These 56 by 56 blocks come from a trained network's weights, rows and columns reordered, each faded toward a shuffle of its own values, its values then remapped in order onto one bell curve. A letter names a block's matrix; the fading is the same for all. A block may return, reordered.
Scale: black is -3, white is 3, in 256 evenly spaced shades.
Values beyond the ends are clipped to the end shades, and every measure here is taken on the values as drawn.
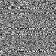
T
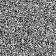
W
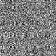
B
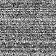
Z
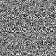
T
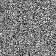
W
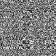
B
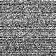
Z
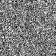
W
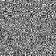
T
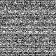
Z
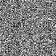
W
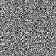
B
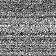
Z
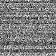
Z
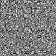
T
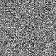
B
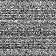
Z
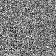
W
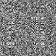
B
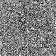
W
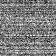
Z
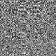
T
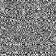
T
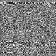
T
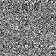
B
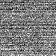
Z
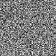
B
